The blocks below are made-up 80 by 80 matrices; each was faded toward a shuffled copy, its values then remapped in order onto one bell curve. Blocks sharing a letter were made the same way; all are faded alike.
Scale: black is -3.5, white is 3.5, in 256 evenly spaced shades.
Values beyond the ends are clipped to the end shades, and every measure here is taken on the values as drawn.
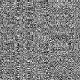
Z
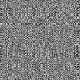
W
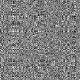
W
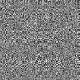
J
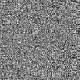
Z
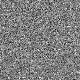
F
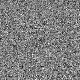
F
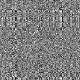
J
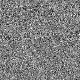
F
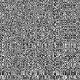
J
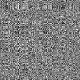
J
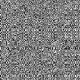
W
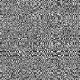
J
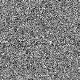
F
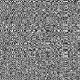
J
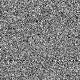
F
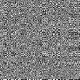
J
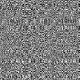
W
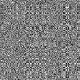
W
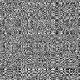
W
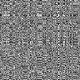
J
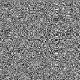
Z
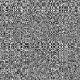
J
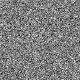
F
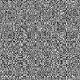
W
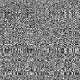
J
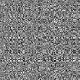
J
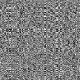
J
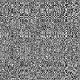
W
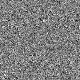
F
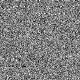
F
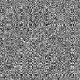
J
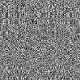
Z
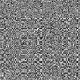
J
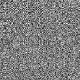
Z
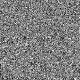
F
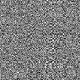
Z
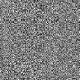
Z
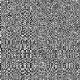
W
